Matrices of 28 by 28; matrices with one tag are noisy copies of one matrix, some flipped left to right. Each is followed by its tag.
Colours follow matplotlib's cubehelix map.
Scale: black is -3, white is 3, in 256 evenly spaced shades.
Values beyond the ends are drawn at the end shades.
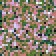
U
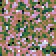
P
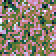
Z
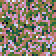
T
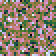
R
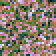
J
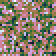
Z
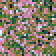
Z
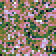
P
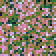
Z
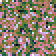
R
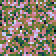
U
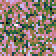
T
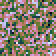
J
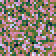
R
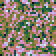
P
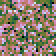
Z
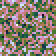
T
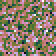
R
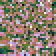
P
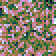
Z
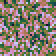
J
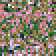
P
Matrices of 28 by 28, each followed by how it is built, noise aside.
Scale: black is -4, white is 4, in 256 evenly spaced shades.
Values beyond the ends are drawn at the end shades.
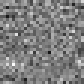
low rank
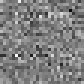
low rank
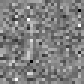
uneven columns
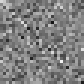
diagonal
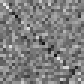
diagonal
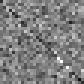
diagonal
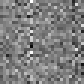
uneven columns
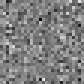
uneven columns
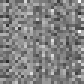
repeating rows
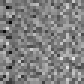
repeating rows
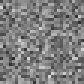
repeating rows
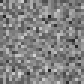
repeating rows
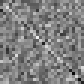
diagonal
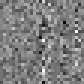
uneven columns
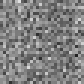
repeating rows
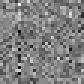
uneven columns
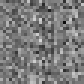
repeating rows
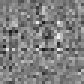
low rank
